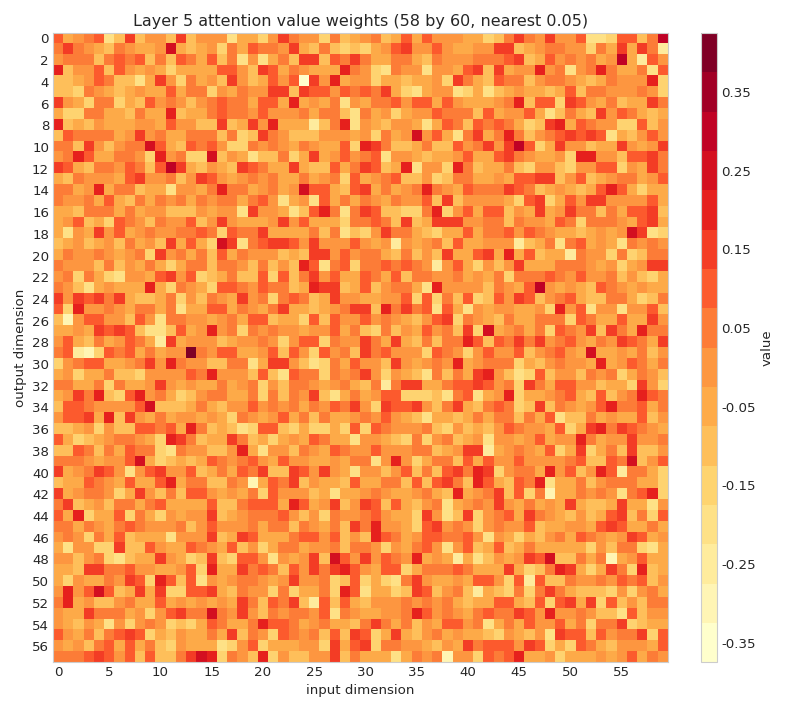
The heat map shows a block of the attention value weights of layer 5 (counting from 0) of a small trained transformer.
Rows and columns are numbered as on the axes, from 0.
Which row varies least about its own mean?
45
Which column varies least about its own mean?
43
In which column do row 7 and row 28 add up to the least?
10
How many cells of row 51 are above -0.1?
39
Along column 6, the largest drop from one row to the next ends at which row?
48
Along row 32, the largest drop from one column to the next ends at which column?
32
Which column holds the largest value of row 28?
40
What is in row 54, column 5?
-0.2
